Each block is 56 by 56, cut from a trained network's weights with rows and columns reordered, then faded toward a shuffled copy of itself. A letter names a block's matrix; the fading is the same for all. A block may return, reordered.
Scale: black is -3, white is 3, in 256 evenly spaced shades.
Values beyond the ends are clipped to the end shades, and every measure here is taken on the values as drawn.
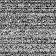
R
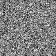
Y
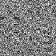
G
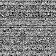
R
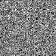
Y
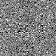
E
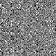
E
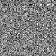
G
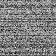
R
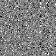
E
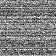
R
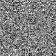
G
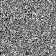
Y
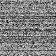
R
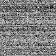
R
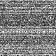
R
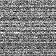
R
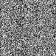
Y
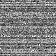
R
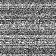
R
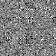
E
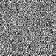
G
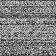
R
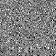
E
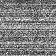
R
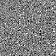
E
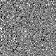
E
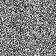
Y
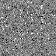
E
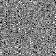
E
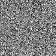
Y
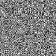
G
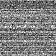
R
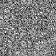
G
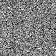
Y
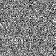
G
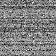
R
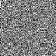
G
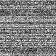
R
